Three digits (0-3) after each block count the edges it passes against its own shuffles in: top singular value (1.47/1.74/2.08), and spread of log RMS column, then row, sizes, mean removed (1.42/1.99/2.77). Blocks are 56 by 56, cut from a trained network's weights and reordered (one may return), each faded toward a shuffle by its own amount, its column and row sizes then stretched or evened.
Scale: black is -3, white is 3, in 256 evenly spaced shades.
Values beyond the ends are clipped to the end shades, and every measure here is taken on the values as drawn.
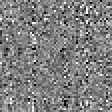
1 2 1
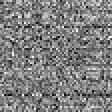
3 0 2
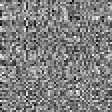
3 2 0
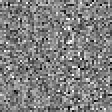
1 1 1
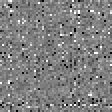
0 2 1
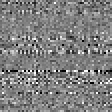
3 0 3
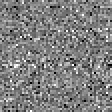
0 0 2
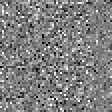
1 2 0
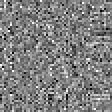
2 1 0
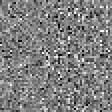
1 2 0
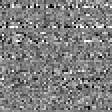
1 0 3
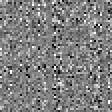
0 3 1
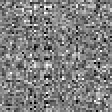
2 2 0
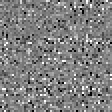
1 1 2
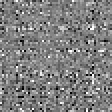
0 2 3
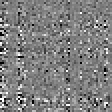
0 3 2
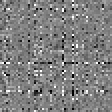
3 3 2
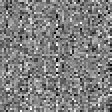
2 2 0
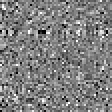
2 2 1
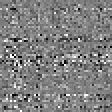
0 2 3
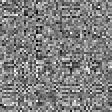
3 1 1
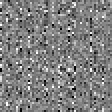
1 3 0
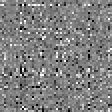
2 2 2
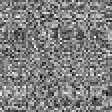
3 0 1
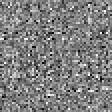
0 1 2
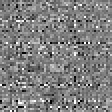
2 1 3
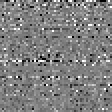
1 0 3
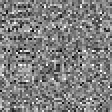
2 0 2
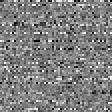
1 0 3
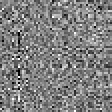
3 2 0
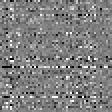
2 2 3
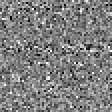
0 0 1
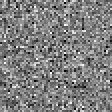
0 1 1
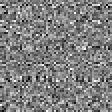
3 0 2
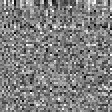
3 1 1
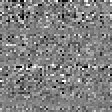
1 1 3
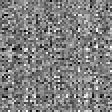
2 1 2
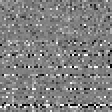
2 0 3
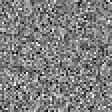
0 0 0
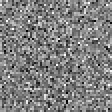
0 1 0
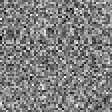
3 0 0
